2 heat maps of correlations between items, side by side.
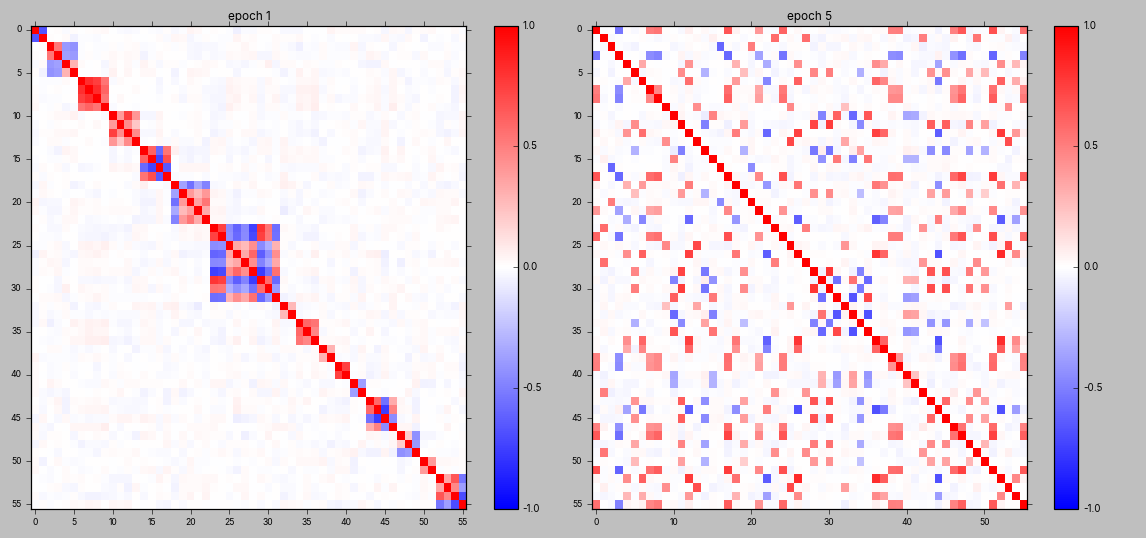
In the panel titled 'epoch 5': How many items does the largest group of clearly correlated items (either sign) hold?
13
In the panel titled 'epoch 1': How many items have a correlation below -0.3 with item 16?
3
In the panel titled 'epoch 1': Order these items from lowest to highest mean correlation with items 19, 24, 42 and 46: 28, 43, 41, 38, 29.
28, 41, 38, 43, 29
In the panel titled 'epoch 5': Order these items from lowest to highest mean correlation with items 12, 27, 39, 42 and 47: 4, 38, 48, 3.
3, 48, 4, 38
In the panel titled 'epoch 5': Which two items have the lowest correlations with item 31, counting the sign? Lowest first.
33, 29
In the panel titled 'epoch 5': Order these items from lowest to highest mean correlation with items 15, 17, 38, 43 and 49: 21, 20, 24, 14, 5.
14, 20, 5, 21, 24
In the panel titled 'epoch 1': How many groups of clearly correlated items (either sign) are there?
16
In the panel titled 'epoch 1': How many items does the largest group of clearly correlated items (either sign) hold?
9
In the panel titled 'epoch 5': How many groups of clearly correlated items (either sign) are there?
7
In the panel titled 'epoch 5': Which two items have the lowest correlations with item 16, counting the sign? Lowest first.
2, 20
